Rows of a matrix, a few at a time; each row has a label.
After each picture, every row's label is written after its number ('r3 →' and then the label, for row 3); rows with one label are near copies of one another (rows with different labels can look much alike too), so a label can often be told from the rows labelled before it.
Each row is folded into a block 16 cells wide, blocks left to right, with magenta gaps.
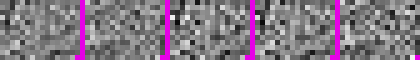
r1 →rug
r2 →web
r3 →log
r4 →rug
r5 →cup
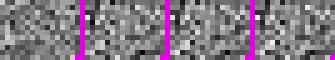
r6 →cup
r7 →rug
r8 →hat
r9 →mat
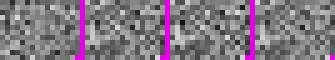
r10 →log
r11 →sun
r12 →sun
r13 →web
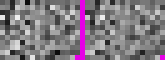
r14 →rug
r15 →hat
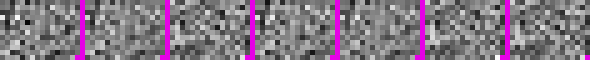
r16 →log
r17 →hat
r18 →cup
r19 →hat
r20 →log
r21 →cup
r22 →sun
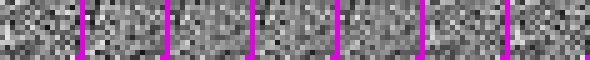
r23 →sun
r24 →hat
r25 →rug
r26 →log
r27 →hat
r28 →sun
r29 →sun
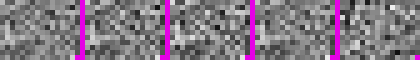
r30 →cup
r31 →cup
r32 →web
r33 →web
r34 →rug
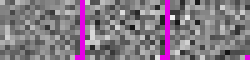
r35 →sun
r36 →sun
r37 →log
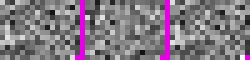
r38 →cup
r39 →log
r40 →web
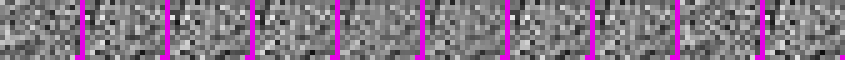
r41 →sun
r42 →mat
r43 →rug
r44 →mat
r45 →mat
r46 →rug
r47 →hat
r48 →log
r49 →sun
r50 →rug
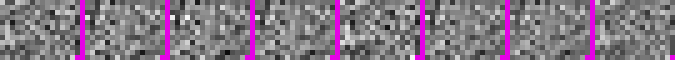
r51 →sun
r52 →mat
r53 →log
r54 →mat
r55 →web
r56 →hat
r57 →log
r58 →web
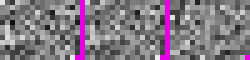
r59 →web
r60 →web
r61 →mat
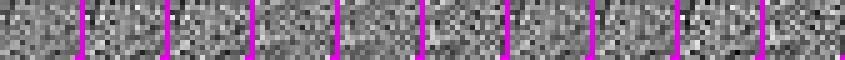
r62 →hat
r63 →log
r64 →hat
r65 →web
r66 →web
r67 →sun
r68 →log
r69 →mat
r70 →rug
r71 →sun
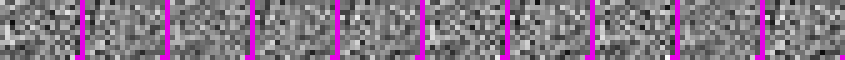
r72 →sun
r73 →hat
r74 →sun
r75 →mat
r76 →mat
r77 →sun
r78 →mat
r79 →cup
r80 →sun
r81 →hat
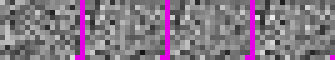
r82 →cup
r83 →rug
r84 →rug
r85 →log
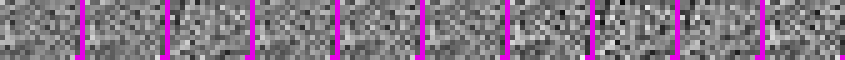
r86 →cup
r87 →web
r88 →rug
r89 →sun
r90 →cup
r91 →sun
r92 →web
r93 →log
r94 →hat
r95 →sun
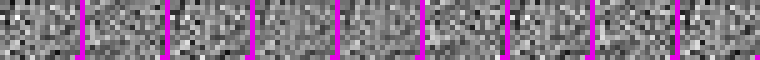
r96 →log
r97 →cup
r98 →mat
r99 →log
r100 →rug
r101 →web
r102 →mat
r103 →sun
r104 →rug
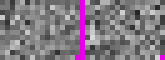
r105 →log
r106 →cup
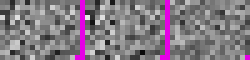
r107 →hat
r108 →rug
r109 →sun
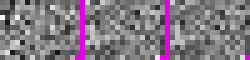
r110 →log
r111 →web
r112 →web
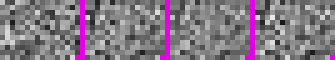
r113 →sun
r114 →hat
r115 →mat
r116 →mat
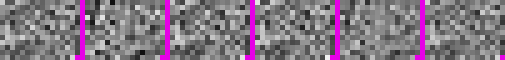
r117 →web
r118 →rug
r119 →cup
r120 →web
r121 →rug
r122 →sun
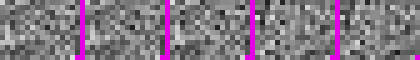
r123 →web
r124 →web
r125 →cup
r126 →log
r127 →rug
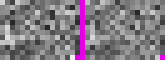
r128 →web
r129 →cup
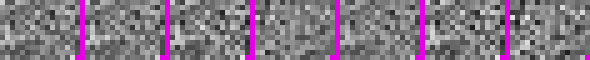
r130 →web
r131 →web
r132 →sun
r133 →log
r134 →cup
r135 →sun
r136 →mat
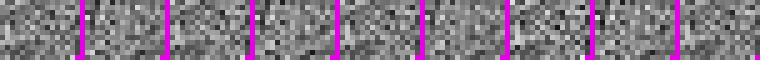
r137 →web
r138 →log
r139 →cup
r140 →rug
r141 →cup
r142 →hat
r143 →cup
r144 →log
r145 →sun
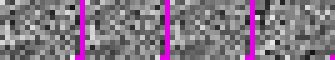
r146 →web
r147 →sun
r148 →web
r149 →mat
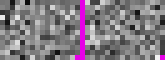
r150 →mat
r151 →web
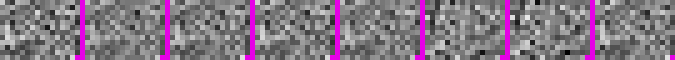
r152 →sun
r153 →web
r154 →web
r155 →sun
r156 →sun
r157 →rug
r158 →rug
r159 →cup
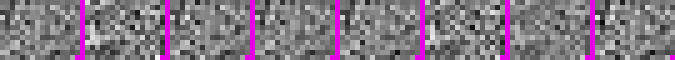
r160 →mat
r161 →web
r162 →log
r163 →log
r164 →rug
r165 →sun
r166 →web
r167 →rug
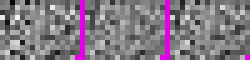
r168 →log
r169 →mat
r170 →log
